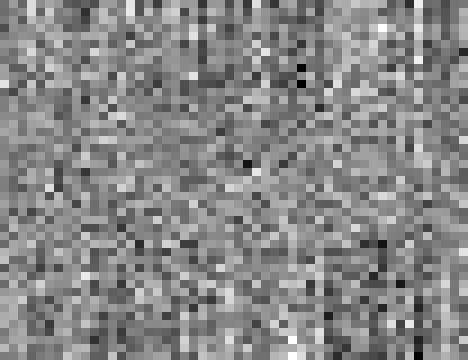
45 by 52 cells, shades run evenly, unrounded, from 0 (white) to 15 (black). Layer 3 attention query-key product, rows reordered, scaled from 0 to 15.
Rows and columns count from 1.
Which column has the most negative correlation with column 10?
29
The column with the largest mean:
48
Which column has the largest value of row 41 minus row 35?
6
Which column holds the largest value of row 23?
7
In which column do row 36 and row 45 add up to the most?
45
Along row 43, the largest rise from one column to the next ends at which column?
37
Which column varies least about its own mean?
49
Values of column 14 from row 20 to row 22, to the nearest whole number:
4 6 6
